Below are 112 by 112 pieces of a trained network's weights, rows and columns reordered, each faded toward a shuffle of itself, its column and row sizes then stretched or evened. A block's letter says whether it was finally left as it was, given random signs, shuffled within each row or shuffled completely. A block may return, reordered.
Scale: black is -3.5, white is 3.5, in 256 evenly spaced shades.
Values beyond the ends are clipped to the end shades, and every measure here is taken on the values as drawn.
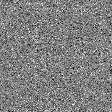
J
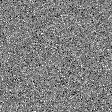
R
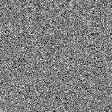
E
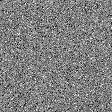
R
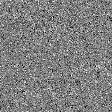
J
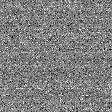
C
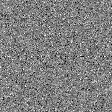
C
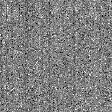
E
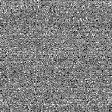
E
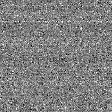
E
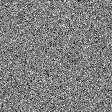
R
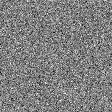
R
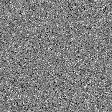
R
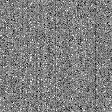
E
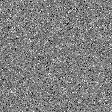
C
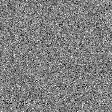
C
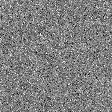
R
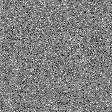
C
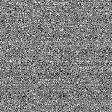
E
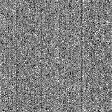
E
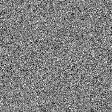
J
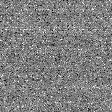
C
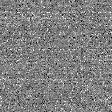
E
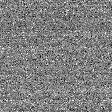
C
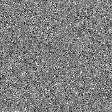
J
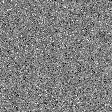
R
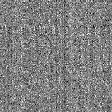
E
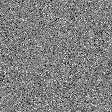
R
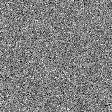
R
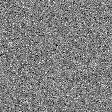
R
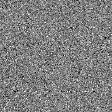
J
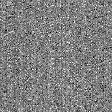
E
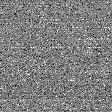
C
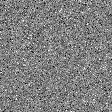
R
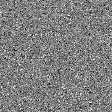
J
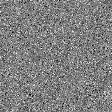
C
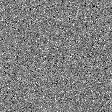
C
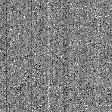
E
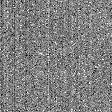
E
